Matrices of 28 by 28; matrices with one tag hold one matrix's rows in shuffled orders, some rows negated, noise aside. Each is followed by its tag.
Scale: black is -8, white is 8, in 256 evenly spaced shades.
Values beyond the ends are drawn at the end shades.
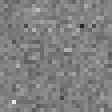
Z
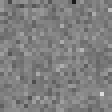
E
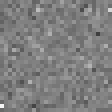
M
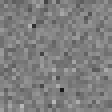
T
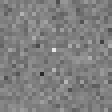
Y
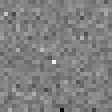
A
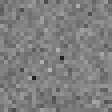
T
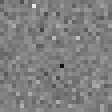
T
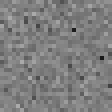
E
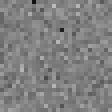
T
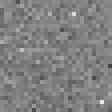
E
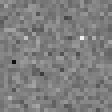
Z
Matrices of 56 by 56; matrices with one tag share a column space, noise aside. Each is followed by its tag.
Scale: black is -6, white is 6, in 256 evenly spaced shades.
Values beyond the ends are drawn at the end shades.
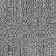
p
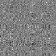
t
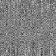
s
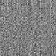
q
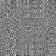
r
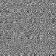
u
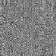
q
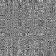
s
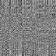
r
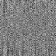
s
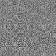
t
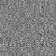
t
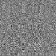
t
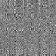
r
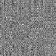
q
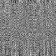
s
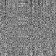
q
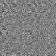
u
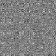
u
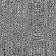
s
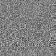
t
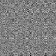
u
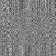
p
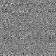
u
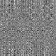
r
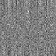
q
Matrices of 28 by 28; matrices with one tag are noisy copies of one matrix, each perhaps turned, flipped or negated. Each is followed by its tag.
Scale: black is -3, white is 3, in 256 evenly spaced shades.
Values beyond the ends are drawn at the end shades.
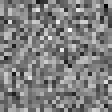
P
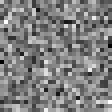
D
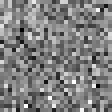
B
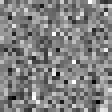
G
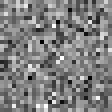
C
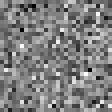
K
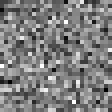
D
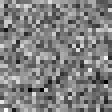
B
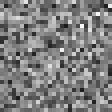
P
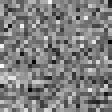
B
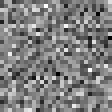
K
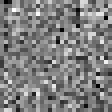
G
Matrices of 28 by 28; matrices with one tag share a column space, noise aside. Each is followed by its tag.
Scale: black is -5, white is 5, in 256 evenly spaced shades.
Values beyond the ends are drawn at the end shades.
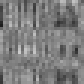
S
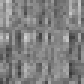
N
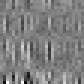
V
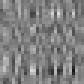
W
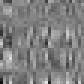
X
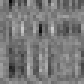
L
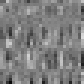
X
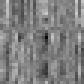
N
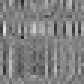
L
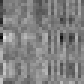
N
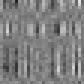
L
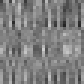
S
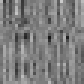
N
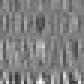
V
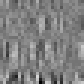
V
